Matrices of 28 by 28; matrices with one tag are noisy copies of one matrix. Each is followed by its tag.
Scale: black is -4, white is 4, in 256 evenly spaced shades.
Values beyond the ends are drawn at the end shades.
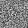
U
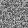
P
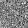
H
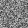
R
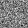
R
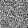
R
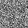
H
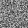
R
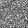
P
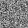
H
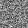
P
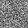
U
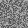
H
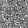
U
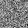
U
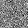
U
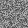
H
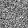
P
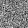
U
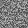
P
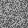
R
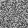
R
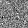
U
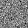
R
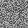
H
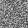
U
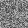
H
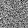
U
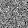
P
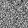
U
